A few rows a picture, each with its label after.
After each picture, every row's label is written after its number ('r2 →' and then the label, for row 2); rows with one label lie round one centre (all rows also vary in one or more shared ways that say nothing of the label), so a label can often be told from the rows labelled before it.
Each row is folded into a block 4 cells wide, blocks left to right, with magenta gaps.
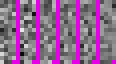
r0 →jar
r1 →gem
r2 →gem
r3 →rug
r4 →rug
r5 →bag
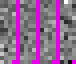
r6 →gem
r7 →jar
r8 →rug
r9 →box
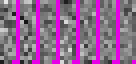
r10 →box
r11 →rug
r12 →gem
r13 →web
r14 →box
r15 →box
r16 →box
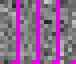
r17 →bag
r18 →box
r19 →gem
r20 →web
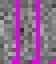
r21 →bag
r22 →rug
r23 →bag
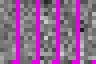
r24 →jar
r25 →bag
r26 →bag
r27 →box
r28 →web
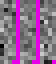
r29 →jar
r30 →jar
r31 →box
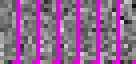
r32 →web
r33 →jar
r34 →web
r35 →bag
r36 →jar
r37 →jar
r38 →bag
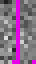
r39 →bag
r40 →web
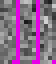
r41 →web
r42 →gem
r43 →jar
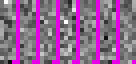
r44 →box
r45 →box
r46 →box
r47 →box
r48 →rug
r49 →jar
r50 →gem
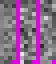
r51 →bag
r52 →jar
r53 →jar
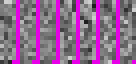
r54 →box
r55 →bag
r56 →box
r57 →web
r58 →bag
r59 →gem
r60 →box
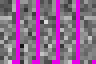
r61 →gem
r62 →rug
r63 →box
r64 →gem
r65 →web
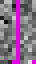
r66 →bag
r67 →gem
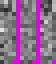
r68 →box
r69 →box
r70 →box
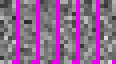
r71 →gem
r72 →gem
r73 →web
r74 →gem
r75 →jar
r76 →gem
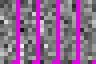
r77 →box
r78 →web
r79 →bag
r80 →bag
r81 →rug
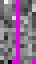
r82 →box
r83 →box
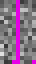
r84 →box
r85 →bag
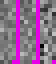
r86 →box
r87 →box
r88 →rug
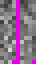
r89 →gem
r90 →web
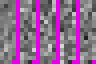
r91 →rug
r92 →jar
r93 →box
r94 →web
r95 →jar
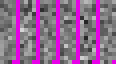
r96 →web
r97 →box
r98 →rug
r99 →gem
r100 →jar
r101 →gem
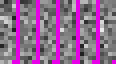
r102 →jar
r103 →bag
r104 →jar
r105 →box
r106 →gem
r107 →bag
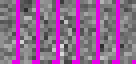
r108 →gem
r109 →web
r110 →jar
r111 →box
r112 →rug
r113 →jar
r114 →jar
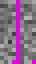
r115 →gem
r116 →gem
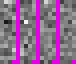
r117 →gem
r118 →box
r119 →box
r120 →bag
